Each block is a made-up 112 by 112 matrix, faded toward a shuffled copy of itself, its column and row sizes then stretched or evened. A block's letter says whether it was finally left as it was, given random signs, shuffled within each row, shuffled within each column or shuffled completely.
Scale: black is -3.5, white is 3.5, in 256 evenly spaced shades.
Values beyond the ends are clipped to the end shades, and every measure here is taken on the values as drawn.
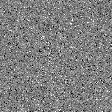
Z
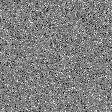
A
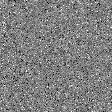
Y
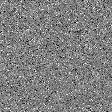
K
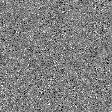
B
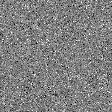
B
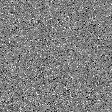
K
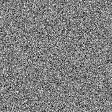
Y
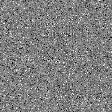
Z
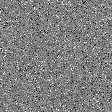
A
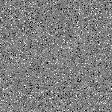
B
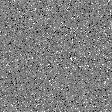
K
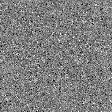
B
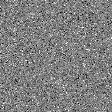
Z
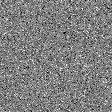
A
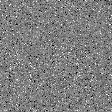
B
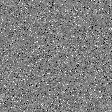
A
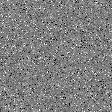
K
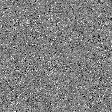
B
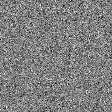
B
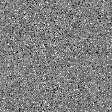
B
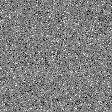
K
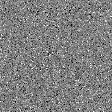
Z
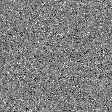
K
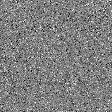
K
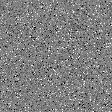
K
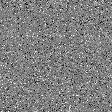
K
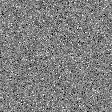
A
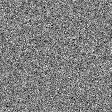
A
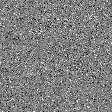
K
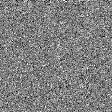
Z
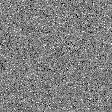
K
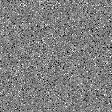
Z
